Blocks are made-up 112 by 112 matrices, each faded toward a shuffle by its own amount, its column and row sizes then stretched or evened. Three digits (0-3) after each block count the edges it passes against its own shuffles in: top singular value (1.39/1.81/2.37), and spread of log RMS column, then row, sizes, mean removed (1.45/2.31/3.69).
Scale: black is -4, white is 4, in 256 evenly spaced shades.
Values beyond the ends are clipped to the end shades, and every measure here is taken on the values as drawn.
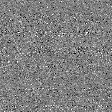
0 0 2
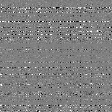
1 1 3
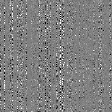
2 3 1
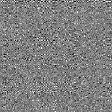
3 1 2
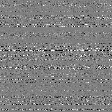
2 0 3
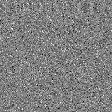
2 0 0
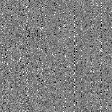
2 2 0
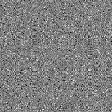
3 0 1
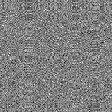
3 0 0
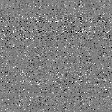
2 1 2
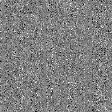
0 2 0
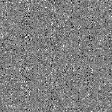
1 2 1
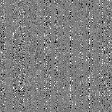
0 3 1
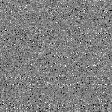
2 0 1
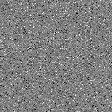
2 0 0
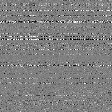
3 0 3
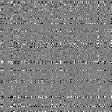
3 2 3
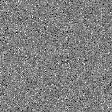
1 1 0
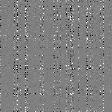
1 3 2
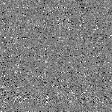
0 1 2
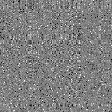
3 1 0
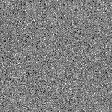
2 0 0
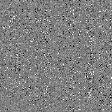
0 2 1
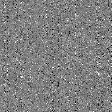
0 2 0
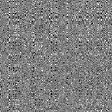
3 2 1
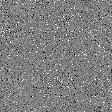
0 1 1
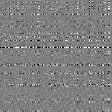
3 1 3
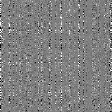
3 3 1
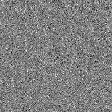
2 0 0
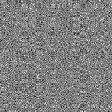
3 0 0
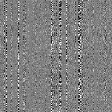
3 3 0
